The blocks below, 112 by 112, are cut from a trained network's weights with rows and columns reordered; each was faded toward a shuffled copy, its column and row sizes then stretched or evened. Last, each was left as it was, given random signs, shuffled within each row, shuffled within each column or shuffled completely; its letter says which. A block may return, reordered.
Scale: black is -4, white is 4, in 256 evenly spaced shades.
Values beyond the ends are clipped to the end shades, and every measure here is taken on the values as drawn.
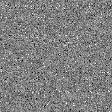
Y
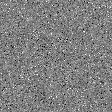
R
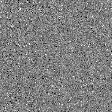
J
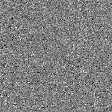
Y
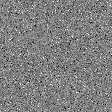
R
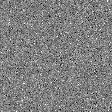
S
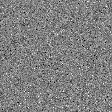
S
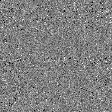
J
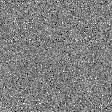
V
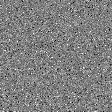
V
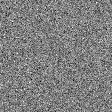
R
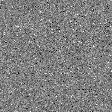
V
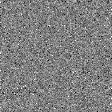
Y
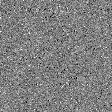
V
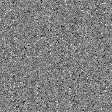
S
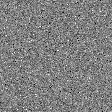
R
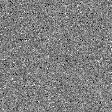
J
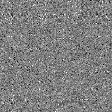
Y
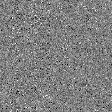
Y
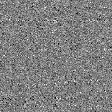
Y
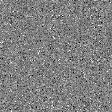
J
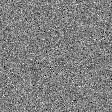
R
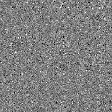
Y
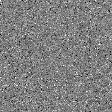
J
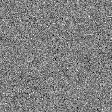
J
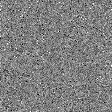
S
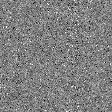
S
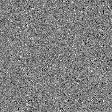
J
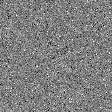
S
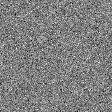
V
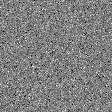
R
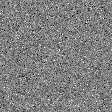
R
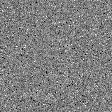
R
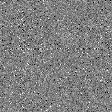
Y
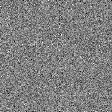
Y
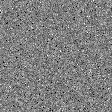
R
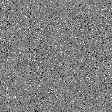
Y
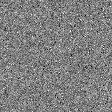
S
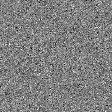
J
